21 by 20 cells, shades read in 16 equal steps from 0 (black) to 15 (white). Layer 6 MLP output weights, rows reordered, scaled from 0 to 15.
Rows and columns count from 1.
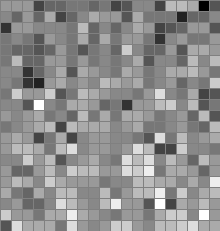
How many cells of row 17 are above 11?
2
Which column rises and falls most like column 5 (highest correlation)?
9
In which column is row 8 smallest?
4
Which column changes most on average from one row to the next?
19
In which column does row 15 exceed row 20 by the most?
14
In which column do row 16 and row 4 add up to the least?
15
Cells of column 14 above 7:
11
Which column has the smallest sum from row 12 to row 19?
16
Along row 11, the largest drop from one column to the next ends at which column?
20
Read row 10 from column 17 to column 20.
8 11 5 7
